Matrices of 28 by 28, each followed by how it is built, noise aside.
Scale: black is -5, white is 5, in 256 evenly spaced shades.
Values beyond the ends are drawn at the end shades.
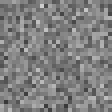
noise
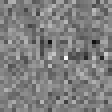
low rank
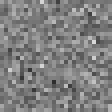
noise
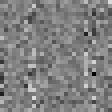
uneven columns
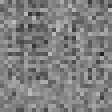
blocks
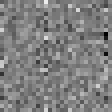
uneven columns
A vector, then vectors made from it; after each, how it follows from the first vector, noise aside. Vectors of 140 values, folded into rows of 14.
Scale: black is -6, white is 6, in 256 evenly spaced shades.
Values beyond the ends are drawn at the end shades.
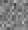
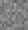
negated, shrunk.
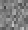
reversed, negated.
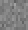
negated, shrunk.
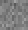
shrunk.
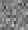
reversed, negated.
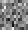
reversed, scaled up.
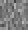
sign-scrambled.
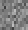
reversed, negated.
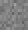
negated, shrunk.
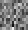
reversed, scaled up.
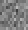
wrapped around.
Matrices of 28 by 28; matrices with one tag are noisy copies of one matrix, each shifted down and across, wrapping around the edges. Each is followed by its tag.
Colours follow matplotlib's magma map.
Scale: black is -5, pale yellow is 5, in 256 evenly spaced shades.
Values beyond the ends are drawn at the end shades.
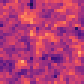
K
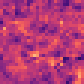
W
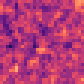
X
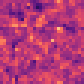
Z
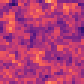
W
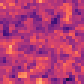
W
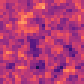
X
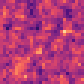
X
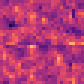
Z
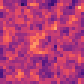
X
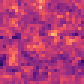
W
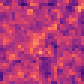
X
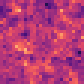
K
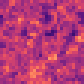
X
